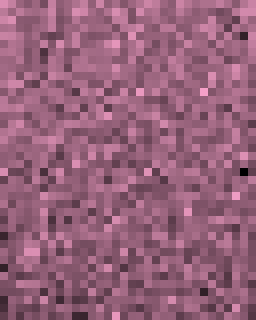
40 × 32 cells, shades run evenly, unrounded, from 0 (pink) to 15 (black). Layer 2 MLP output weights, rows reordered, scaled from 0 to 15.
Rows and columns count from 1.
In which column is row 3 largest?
30
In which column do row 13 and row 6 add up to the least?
15
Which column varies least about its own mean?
25
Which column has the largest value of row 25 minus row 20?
31
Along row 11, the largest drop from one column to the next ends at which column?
6
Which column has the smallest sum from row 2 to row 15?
2
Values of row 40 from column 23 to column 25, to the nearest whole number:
9 8 7
